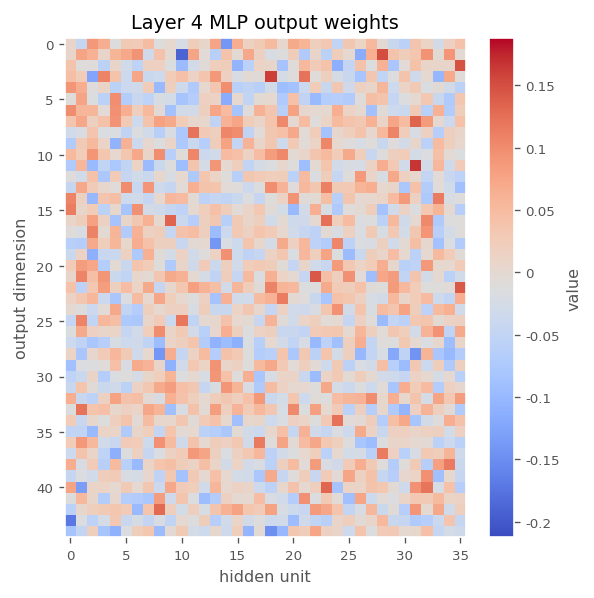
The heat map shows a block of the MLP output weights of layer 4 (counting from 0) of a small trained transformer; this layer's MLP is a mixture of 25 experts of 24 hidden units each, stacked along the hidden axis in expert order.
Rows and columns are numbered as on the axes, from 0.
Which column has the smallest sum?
5
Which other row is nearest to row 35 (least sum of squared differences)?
27
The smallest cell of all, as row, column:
1, 10
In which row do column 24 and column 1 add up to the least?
40
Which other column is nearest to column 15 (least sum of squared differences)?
11
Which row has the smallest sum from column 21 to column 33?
28
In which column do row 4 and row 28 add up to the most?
14
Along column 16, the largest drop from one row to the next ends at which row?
2
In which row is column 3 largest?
3
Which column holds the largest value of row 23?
19
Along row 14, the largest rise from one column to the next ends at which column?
33
